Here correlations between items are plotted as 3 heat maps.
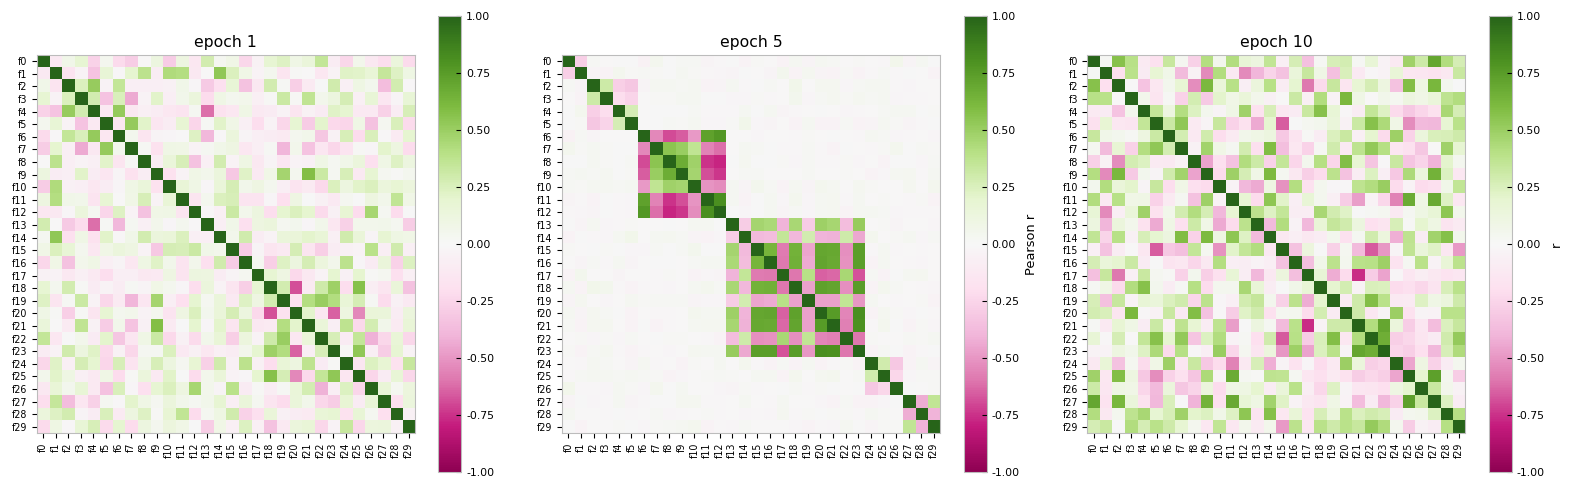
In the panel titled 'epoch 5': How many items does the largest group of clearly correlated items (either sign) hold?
11
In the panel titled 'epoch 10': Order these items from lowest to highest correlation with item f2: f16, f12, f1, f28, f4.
f4, f1, f12, f28, f16
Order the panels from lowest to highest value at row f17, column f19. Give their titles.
epoch 10, epoch 1, epoch 5
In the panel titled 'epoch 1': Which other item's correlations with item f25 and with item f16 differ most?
f18
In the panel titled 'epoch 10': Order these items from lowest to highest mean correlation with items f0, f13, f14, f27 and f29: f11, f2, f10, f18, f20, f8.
f8, f10, f18, f20, f11, f2
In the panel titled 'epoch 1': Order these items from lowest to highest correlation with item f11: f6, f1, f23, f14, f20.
f23, f6, f20, f14, f1
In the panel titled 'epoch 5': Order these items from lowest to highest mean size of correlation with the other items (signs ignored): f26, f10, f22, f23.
f26, f10, f22, f23
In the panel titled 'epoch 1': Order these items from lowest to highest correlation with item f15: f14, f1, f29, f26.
f29, f14, f1, f26
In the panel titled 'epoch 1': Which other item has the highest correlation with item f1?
f14
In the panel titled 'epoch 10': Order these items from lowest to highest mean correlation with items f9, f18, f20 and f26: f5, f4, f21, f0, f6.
f5, f21, f4, f6, f0
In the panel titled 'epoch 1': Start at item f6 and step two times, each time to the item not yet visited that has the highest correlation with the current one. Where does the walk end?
f2
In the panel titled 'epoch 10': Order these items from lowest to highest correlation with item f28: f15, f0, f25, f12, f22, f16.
f15, f25, f16, f22, f0, f12
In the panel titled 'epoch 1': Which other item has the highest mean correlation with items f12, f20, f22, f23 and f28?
f19
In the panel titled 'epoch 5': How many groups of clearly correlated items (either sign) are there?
6
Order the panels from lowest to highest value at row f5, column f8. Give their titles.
epoch 10, epoch 5, epoch 1
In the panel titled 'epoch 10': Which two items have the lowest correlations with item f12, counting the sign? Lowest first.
f1, f10
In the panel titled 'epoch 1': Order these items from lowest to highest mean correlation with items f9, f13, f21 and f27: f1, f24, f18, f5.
f5, f18, f1, f24
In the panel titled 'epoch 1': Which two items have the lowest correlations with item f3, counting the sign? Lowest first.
f7, f5
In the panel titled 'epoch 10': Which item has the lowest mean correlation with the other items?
f17
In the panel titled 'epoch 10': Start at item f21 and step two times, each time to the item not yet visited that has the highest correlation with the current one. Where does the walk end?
f22
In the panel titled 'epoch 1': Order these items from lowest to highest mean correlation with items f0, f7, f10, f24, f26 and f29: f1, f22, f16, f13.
f22, f13, f16, f1
